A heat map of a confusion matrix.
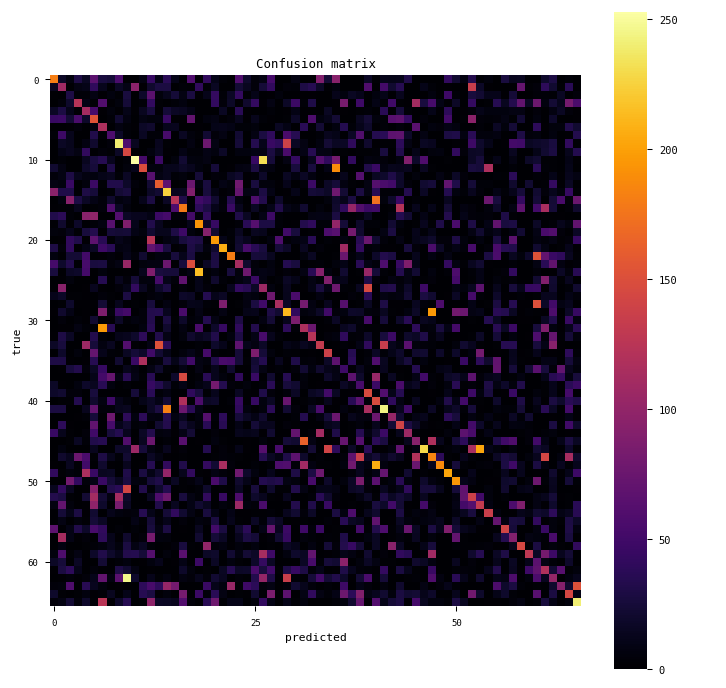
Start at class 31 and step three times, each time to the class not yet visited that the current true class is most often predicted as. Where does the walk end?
47
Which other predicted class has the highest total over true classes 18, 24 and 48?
40
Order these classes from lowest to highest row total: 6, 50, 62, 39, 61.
6, 39, 61, 50, 62
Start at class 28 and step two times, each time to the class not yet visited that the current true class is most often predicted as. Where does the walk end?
36
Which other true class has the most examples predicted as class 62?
33
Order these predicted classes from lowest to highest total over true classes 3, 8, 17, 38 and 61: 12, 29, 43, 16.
16, 12, 43, 29
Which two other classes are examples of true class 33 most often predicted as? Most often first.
13, 41
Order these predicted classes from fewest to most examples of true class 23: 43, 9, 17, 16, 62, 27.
27, 16, 43, 62, 9, 17
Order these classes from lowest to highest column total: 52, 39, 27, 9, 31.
31, 27, 39, 52, 9
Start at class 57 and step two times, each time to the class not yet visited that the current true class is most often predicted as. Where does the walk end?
52
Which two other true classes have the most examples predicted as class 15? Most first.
63, 16
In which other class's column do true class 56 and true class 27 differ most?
49
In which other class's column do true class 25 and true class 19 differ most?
37
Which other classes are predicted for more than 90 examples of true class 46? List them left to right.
10, 34, 52, 53
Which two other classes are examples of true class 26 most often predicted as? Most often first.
39, 1
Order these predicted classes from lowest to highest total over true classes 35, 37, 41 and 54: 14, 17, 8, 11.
8, 17, 11, 14
